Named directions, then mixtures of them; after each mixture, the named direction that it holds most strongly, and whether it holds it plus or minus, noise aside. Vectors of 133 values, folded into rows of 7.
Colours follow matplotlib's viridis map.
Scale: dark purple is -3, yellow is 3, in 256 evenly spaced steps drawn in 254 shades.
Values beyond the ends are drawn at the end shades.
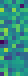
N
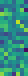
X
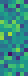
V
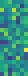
N, plus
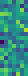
X, plus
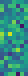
V, plus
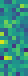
N, minus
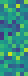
V, minus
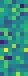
N, plus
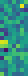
N, minus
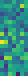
N, minus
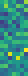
V, minus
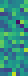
X, minus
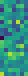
N, minus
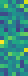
X, minus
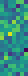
V, plus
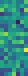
X, minus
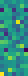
N, minus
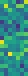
V, minus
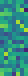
X, plus
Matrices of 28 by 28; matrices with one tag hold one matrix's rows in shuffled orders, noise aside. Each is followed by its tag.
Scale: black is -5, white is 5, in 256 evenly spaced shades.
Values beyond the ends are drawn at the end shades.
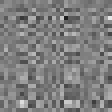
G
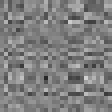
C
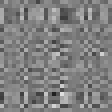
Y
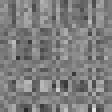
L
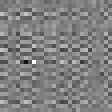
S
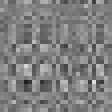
L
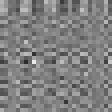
S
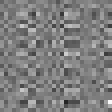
G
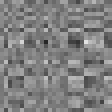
C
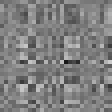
G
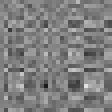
C
